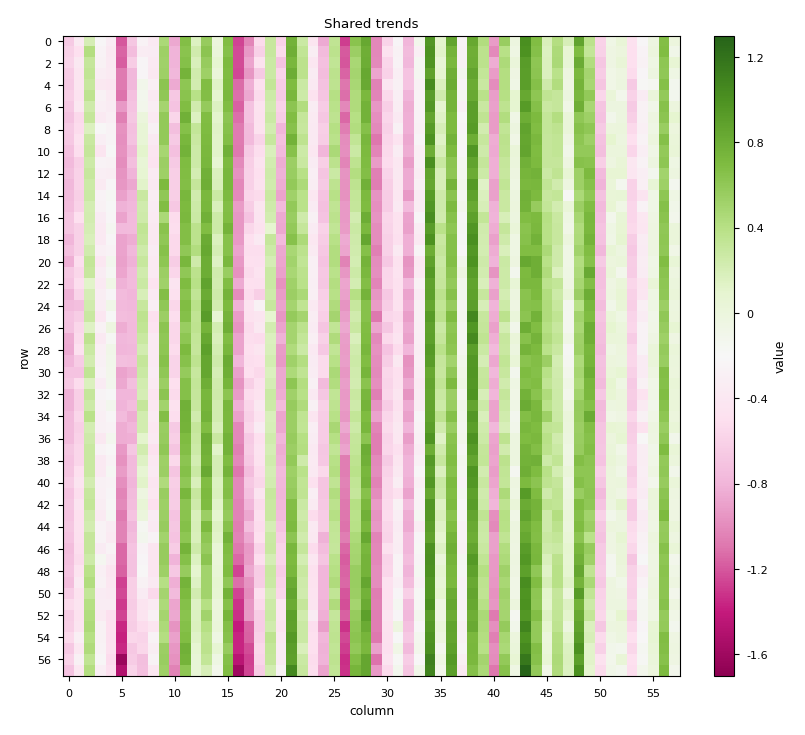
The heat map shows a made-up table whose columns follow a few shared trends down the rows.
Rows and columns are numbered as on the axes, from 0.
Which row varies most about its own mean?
57
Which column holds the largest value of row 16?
34
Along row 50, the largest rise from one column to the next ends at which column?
27
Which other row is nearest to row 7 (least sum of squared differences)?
44
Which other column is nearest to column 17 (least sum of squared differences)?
10
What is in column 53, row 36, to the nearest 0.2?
-0.6
